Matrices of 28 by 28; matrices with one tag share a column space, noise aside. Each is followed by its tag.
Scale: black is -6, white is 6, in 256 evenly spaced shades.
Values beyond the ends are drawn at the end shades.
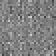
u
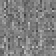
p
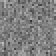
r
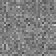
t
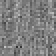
p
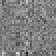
r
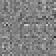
t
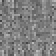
u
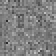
u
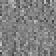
r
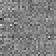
t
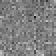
u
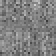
r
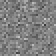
t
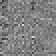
t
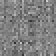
u
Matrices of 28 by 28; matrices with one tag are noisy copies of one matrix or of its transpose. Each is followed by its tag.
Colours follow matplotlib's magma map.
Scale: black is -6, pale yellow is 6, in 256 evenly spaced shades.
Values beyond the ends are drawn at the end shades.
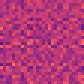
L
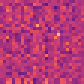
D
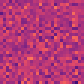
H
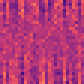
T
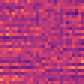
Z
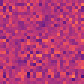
H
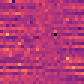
Z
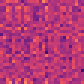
D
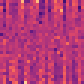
T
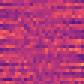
T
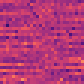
Z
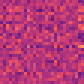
D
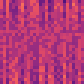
T
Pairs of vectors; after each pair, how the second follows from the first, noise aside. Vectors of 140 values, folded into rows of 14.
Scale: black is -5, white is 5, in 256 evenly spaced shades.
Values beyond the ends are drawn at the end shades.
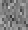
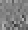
wrapped around, partly zeroed.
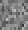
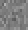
reversed, negated, shrunk.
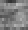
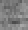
wrapped around, shrunk.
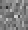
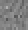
negated, shrunk.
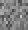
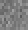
negated, shrunk.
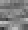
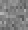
wrapped around, partly zeroed.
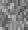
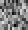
reversed, negated, scaled up.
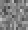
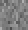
wrapped around, shrunk.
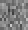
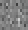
reversed, negated, partly zeroed.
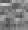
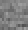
reversed, negated, shrunk.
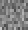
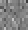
reversed, negated, partly zeroed.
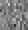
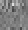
reversed, negated, partly zeroed.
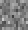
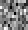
reversed, scaled up.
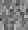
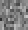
copied.
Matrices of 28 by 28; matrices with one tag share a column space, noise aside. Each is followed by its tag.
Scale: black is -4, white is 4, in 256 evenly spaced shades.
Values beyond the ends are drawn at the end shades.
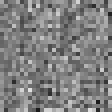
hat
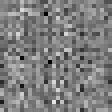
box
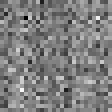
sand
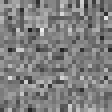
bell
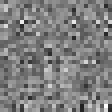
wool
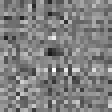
sand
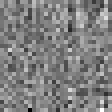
hat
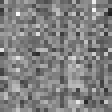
box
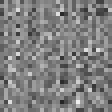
box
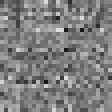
bell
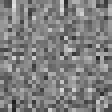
hat
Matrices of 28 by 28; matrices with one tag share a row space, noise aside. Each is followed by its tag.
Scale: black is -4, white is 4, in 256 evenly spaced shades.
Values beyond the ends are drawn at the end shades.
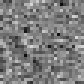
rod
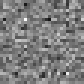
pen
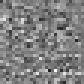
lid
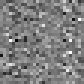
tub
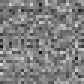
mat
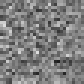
lid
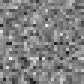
rod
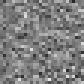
pen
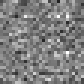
pen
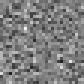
rod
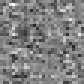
tub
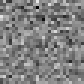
lid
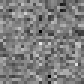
mat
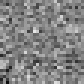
lid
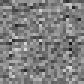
tub
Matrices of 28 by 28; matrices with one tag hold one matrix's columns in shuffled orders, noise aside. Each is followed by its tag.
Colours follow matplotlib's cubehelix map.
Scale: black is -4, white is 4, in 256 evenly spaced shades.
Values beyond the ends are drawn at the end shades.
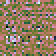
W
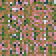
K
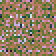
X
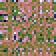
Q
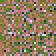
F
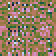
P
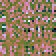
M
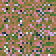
F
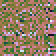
F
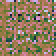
Q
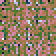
K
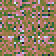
W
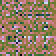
W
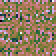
Q
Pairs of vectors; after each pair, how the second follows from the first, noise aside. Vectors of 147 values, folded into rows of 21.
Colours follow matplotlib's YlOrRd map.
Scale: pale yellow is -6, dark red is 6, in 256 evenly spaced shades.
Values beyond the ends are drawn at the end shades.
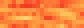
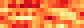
scaled up.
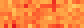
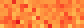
shuffled.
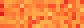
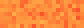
wrapped around, shrunk.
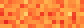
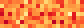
scaled up.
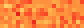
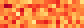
negated, scaled up.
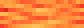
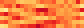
negated, scaled up.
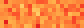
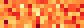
scaled up.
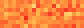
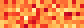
negated, scaled up.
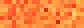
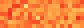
reversed, negated.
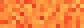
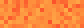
reversed, shrunk.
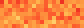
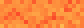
wrapped around, negated, shrunk.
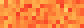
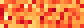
wrapped around, scaled up.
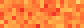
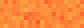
reversed, shrunk.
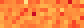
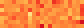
shuffled.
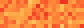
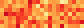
negated, scaled up.
